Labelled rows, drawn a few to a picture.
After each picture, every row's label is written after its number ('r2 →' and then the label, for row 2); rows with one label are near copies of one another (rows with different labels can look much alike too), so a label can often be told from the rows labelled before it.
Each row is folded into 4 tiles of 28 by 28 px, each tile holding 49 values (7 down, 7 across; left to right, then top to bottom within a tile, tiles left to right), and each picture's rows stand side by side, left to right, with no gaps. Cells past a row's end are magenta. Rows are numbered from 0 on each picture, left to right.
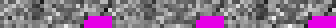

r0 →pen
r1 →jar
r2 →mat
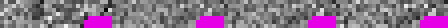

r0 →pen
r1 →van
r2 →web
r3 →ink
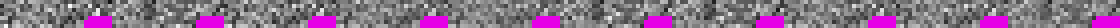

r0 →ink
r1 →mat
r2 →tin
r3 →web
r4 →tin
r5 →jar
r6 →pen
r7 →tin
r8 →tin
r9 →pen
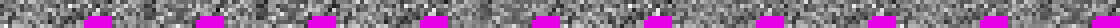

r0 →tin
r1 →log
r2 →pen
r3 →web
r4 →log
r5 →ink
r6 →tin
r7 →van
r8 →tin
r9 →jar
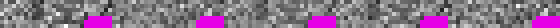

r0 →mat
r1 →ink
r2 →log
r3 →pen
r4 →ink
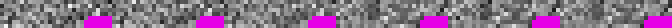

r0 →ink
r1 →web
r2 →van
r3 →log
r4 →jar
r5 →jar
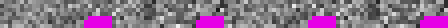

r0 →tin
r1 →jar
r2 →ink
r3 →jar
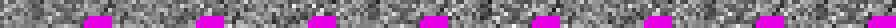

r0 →jar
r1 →van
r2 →van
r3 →jar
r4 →log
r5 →web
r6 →mat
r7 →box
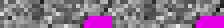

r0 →jar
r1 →pen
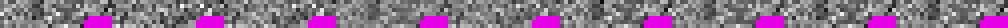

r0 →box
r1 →van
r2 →van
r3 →pen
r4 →van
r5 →pen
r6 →log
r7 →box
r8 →mat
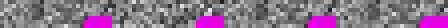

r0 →log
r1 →web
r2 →pen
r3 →jar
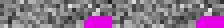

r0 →web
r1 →web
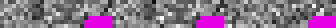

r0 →pen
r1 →jar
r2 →tin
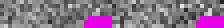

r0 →web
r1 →ink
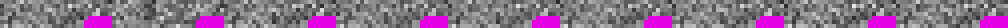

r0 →ink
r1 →mat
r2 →tin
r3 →tin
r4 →web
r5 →tin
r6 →ink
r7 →tin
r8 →ink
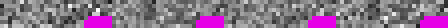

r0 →web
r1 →mat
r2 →web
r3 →box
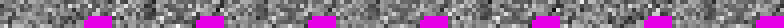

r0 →tin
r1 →log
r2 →box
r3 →box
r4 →jar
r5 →web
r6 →mat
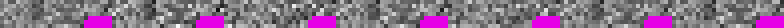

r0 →pen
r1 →log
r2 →tin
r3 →log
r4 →web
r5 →log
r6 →box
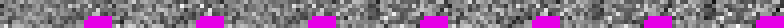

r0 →tin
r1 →ink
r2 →van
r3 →box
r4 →web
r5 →log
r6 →log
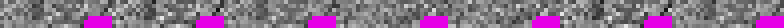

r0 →jar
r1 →mat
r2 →mat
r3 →tin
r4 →web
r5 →mat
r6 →mat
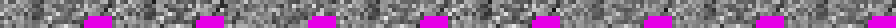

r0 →mat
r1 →jar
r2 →van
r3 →mat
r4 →log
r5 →log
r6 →box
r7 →log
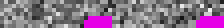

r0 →pen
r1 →web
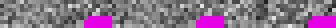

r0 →tin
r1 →van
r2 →mat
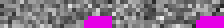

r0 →van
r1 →mat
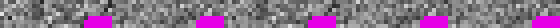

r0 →jar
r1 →tin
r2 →mat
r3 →web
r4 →web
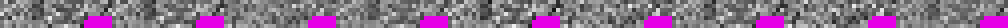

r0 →box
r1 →mat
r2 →tin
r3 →pen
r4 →pen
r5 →ink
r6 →box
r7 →van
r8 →box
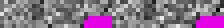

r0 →box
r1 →pen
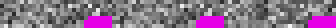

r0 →tin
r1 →ink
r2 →log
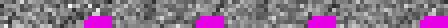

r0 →ink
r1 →mat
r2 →pen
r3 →ink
